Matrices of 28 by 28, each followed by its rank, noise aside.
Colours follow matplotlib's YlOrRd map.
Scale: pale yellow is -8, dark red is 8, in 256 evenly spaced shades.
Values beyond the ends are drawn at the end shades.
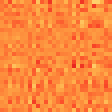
three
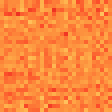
five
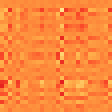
two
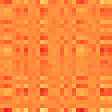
one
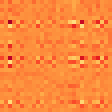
one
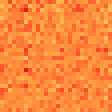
four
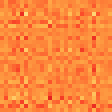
three
